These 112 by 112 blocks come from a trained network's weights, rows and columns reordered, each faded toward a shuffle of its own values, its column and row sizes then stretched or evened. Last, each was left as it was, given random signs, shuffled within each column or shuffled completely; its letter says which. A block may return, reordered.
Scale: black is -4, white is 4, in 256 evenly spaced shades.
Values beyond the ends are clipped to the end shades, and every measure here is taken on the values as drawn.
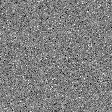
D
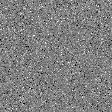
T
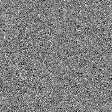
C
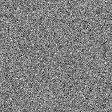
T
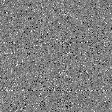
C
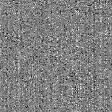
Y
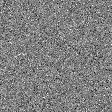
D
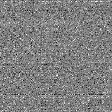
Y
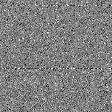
Y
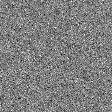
T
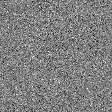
T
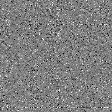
C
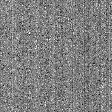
T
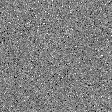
D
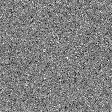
D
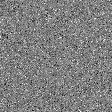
D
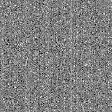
Y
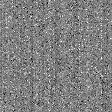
T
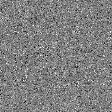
C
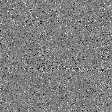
C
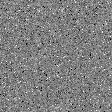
D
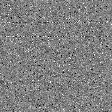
C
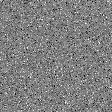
D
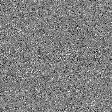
C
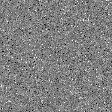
T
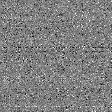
Y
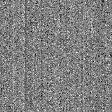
T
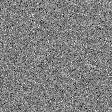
D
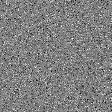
T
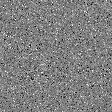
D
